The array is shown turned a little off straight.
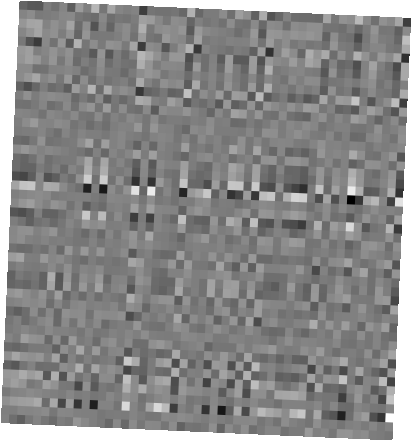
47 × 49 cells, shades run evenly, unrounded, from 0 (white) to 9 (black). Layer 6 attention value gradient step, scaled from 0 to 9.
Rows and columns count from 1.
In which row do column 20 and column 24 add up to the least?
45
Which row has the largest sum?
24
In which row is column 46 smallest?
21
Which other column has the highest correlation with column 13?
46
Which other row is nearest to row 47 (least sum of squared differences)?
25
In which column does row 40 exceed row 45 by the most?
49
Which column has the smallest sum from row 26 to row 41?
28
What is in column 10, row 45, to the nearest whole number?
7
